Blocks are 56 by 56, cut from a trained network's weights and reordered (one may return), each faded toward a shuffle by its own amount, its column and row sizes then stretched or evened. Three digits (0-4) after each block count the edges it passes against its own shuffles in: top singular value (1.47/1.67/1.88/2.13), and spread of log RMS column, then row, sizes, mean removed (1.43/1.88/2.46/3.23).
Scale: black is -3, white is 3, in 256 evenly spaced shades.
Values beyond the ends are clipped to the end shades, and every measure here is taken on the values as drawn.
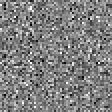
0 1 0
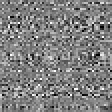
4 0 4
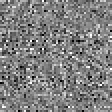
1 0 3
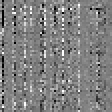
3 4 1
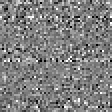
1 1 3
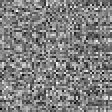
3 0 0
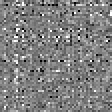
0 2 3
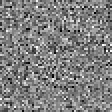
1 0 1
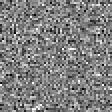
2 0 2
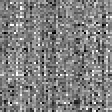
2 1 3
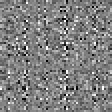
4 3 3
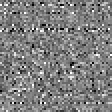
0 1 3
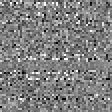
1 1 3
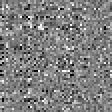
0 3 3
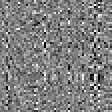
4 3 1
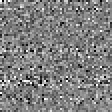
0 1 3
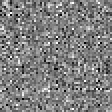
2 2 2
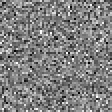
0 0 0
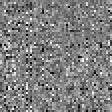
1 3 2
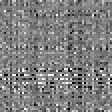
3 0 4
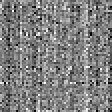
3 1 2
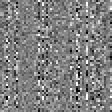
2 4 0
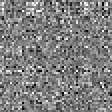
3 1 3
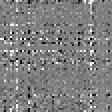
1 3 4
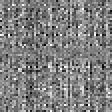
3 0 3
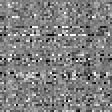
0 0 4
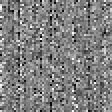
1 3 0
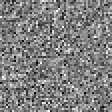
0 0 0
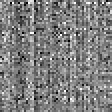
3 0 2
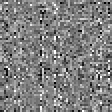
1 3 1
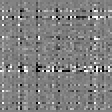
4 2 4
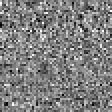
3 0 2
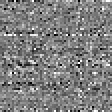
0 1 3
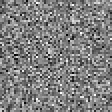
3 2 0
